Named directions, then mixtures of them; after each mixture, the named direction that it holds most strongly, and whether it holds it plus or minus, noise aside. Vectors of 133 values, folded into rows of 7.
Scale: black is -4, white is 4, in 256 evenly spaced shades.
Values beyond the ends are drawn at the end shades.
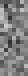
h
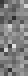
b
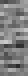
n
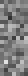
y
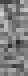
h, plus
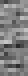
n, plus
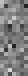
b, minus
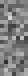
y, minus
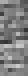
n, minus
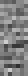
n, plus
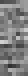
n, plus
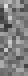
h, minus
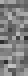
y, minus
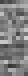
n, plus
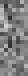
h, plus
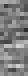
n, minus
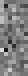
b, minus
